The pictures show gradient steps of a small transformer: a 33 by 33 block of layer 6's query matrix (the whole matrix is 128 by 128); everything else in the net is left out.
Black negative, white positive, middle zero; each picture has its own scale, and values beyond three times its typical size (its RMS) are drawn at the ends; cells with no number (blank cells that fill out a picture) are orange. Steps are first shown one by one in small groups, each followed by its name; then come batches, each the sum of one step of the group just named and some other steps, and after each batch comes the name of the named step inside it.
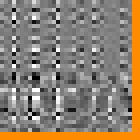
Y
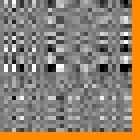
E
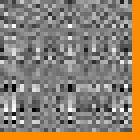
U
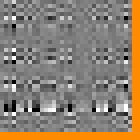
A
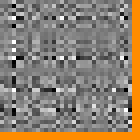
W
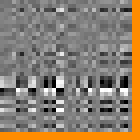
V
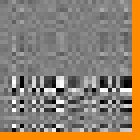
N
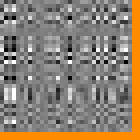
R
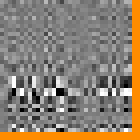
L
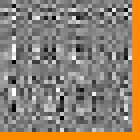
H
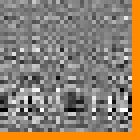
Y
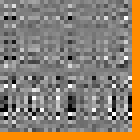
Y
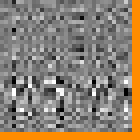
H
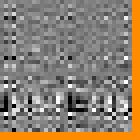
Y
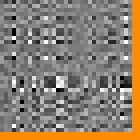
N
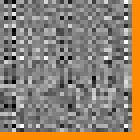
R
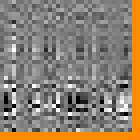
H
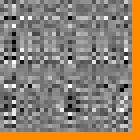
R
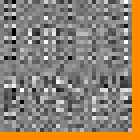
N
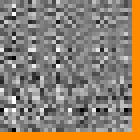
Y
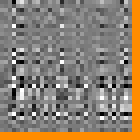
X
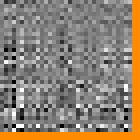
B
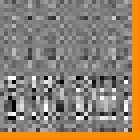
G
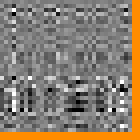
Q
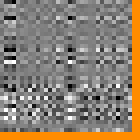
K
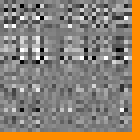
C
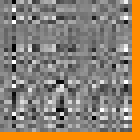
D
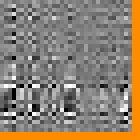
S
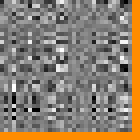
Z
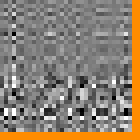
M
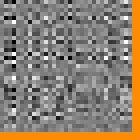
K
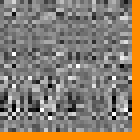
Z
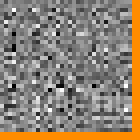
G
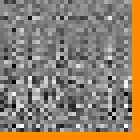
B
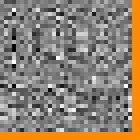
K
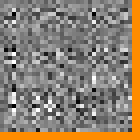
K
